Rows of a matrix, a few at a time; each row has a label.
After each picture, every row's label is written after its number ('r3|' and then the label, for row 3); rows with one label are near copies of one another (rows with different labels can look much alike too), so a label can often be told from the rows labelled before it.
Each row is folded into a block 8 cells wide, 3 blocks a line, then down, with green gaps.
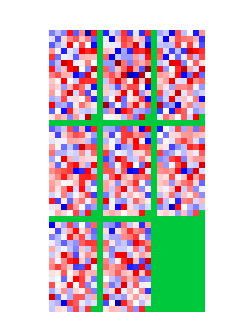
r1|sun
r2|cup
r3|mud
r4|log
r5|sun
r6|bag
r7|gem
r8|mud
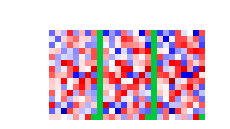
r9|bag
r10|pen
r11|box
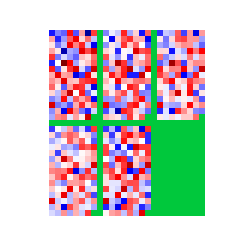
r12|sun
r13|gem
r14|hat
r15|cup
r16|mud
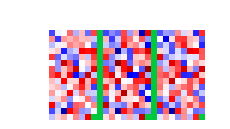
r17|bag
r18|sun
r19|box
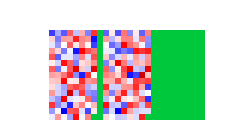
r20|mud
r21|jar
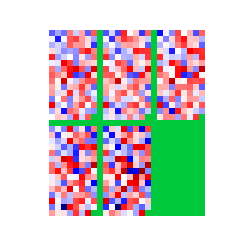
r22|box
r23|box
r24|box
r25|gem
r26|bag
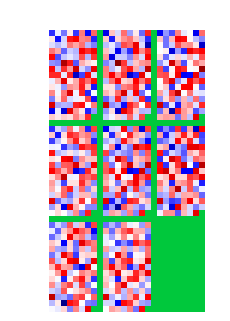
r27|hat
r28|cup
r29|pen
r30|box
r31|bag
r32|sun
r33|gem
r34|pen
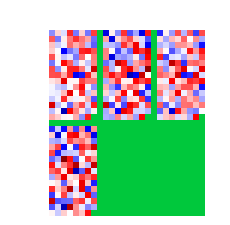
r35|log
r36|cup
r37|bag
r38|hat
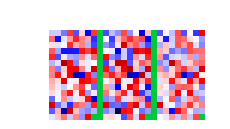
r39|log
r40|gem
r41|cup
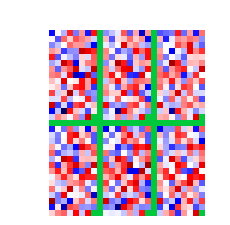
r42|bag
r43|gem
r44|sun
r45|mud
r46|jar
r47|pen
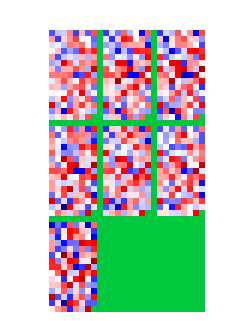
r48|cup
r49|box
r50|box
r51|log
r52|bag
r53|jar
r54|pen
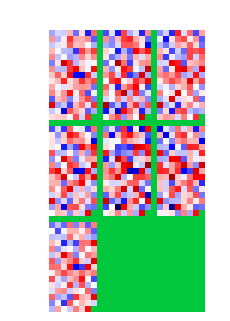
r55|log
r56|pen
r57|mud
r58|pen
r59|log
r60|box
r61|jar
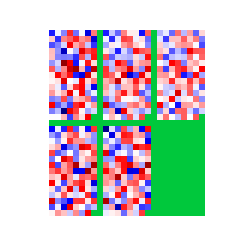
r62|gem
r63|box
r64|mud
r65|jar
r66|box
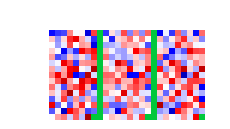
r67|pen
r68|bag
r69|jar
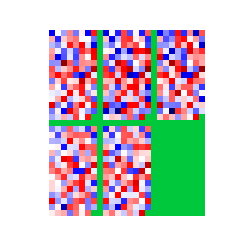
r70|cup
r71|jar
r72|sun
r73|gem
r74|jar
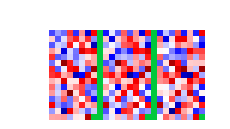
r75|sun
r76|cup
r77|log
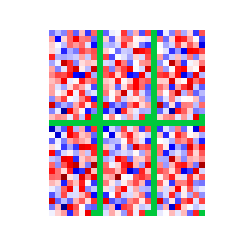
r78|log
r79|bag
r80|pen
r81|box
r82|box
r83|cup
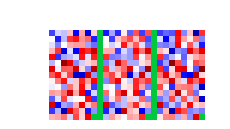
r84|hat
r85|hat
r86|sun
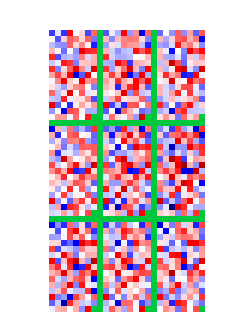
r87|mud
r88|bag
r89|gem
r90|cup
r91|mud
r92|gem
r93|jar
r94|pen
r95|box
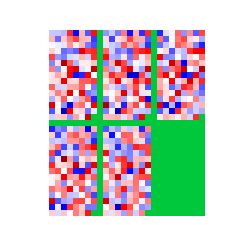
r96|log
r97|log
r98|bag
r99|hat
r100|box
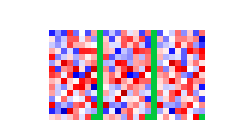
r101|jar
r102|mud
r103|gem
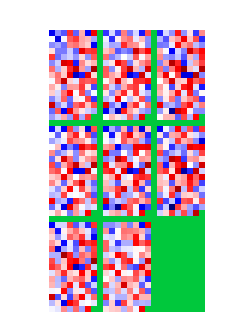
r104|box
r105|jar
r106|gem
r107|jar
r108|hat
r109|bag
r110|cup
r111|sun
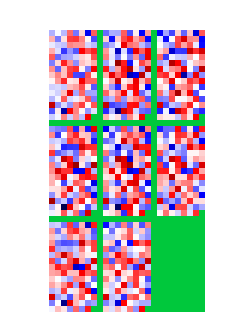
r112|log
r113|gem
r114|hat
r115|log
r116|gem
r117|sun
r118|log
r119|jar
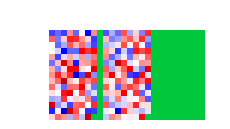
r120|pen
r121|sun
